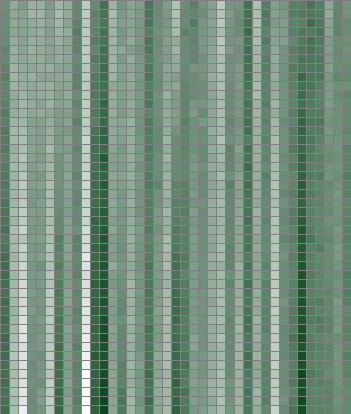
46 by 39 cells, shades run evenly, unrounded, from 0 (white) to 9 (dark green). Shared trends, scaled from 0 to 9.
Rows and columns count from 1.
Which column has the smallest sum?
10
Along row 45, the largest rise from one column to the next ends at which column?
11
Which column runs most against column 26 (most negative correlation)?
38
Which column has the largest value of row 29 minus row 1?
20
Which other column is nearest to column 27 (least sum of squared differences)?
24
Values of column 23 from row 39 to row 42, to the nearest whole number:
5 5 5 5
